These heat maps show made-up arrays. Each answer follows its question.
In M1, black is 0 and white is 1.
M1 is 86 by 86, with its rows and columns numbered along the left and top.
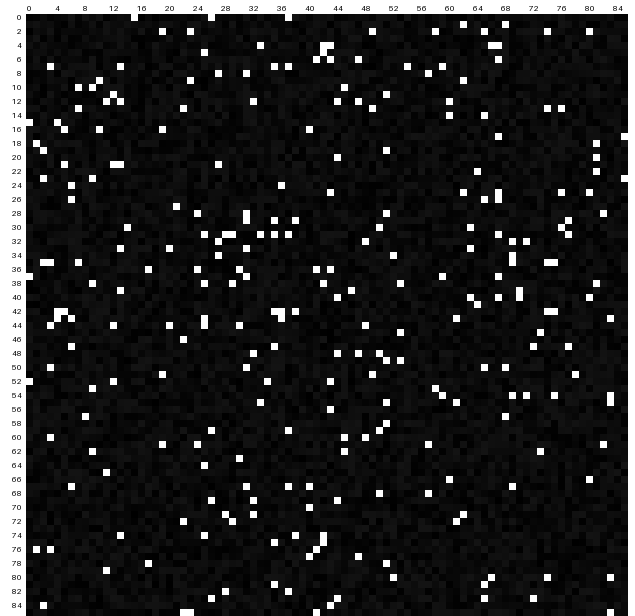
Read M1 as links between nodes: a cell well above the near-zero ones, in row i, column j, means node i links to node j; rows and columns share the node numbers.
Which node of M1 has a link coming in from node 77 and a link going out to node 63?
node 40
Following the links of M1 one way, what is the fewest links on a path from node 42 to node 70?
4
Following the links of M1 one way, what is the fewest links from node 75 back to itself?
2
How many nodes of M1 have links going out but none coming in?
7
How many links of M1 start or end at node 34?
4
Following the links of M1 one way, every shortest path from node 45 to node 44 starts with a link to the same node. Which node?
node 53
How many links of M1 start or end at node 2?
11
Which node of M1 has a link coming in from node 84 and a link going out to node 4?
node 43
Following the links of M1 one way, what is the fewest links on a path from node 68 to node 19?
5
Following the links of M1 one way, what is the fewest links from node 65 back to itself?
5
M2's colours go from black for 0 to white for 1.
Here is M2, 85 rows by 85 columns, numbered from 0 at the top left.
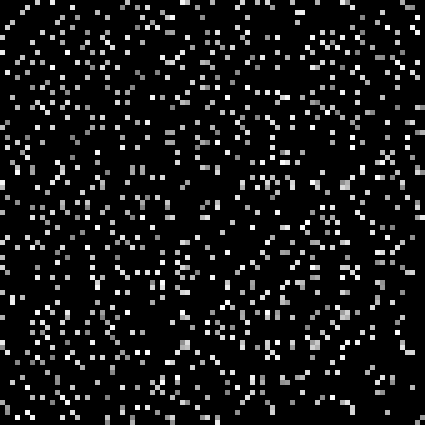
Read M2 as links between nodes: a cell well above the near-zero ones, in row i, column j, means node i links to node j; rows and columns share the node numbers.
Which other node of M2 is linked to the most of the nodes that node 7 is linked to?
node 36
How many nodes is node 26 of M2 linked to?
8
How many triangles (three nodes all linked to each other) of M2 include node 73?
2
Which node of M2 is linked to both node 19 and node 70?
node 35
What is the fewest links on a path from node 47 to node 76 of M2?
3
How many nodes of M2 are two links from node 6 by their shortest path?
6
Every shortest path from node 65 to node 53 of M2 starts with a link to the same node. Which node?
node 38
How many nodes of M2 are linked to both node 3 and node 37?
0
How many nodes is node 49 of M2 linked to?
12
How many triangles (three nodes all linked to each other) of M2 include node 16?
3
